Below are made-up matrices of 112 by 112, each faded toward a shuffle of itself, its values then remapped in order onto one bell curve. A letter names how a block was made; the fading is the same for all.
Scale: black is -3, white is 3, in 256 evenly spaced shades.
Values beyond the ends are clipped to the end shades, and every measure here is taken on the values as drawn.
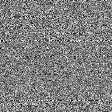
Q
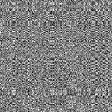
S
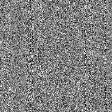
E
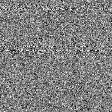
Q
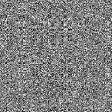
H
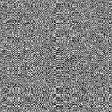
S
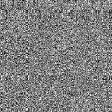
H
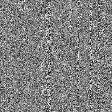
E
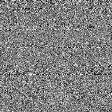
Q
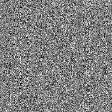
E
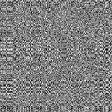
S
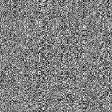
H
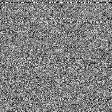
Q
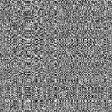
S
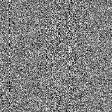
E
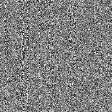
E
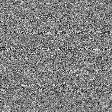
Q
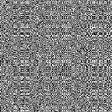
S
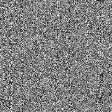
E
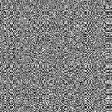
S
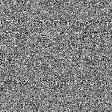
Q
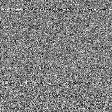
Q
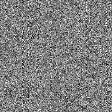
E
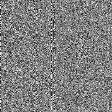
E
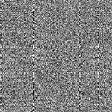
H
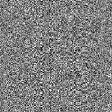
H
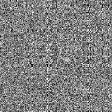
H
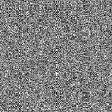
H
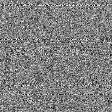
Q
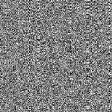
H
